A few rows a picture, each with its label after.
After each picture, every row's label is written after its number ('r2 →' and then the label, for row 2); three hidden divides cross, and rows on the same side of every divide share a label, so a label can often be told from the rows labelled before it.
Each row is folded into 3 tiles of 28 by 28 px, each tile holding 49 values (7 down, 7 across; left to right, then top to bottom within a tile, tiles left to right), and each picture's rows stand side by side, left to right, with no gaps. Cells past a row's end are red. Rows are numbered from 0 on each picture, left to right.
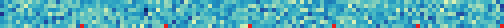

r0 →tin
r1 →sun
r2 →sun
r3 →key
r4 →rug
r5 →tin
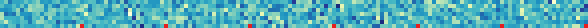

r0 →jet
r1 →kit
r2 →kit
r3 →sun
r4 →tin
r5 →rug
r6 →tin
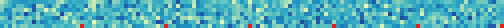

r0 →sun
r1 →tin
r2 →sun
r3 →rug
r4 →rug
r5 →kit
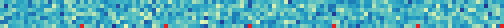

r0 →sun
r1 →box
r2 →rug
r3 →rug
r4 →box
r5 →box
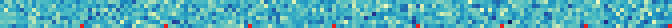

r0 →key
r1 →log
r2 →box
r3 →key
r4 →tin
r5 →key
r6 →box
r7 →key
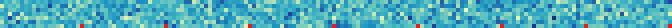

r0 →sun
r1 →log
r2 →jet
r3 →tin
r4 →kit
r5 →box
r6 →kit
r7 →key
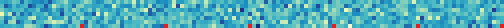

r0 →sun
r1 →rug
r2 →key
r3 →box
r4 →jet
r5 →key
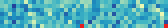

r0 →tin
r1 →sun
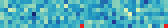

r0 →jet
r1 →jet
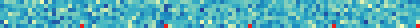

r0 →rug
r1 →tin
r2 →tin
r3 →kit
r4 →rug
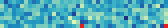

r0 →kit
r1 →key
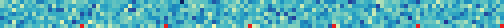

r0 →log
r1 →jet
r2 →jet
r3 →key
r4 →key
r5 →rug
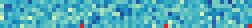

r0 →kit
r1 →tin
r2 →tin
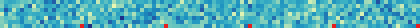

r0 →kit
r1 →rug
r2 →tin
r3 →kit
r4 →jet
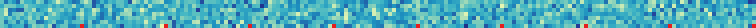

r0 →key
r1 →jet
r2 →box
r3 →jet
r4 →kit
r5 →kit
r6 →jet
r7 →rug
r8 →key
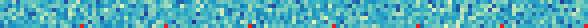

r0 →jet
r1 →sun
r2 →kit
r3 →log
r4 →sun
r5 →log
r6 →log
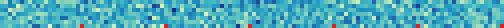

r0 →jet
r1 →log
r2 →kit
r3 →sun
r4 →tin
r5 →box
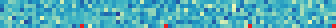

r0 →rug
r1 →kit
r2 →log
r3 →box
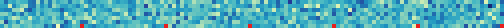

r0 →sun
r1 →kit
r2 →rug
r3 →log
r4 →sun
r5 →log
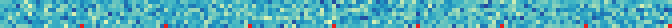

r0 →rug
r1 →key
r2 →log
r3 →kit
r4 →log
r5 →box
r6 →tin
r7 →log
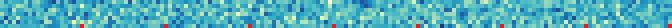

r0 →kit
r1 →rug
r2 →sun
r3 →log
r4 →kit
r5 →box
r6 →jet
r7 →rug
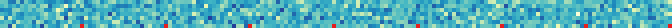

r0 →jet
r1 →key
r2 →box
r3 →box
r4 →tin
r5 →log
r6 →tin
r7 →sun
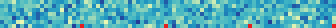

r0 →rug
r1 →rug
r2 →key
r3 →key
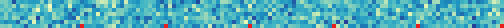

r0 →key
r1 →rug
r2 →kit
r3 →tin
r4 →rug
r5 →log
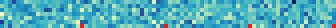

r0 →kit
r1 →key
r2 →key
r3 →log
